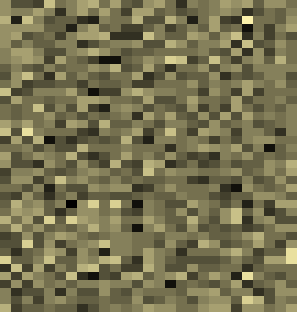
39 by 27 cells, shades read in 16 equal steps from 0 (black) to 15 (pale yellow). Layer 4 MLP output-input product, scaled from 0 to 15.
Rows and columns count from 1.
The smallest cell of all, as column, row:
7, 26
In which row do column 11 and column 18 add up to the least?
8
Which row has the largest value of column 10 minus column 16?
36
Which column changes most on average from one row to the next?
23
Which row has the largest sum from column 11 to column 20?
39
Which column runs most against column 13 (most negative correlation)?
9
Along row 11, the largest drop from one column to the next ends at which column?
3
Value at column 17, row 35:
11
